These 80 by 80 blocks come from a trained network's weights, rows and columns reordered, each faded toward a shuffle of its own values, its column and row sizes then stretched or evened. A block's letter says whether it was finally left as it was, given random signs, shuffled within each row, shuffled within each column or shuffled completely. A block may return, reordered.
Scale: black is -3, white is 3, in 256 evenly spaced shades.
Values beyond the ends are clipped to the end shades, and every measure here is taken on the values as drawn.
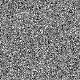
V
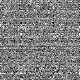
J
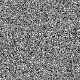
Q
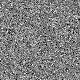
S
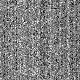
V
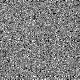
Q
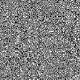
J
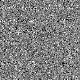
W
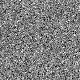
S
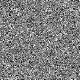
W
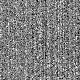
V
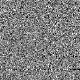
W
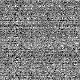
J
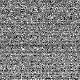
J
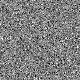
Q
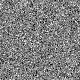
S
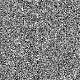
V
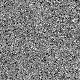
S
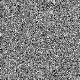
V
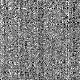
J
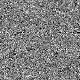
Q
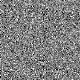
W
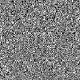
J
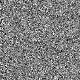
V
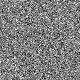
S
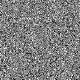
W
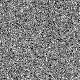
S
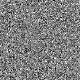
W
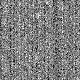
V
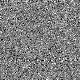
Q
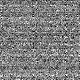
J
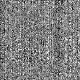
J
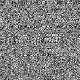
J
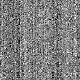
J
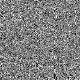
W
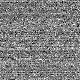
Q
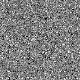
W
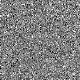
W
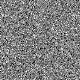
V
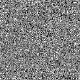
W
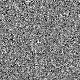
Q
